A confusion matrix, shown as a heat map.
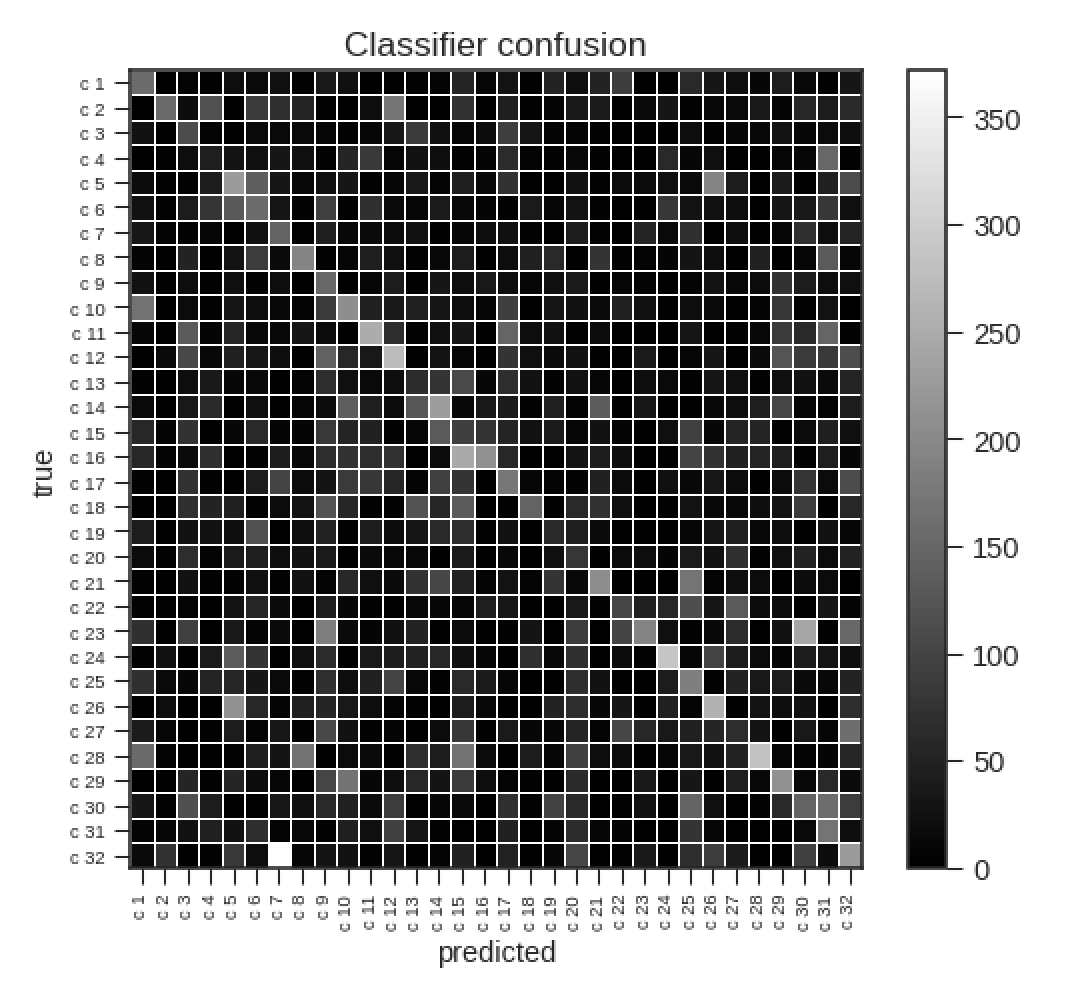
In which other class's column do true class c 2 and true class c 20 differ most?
c 12
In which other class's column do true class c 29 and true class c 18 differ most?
c 10
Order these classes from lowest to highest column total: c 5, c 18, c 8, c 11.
c 18, c 8, c 11, c 5
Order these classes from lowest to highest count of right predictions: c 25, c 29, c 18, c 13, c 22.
c 13, c 22, c 18, c 25, c 29
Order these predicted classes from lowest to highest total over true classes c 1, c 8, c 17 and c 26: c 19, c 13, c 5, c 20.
c 13, c 20, c 19, c 5
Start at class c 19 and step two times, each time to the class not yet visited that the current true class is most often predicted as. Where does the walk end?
c 5
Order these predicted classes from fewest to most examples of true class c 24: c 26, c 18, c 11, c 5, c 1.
c 1, c 11, c 18, c 26, c 5
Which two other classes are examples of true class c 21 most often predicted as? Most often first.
c 25, c 14
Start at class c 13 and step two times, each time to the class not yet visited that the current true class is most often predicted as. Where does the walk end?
c 14
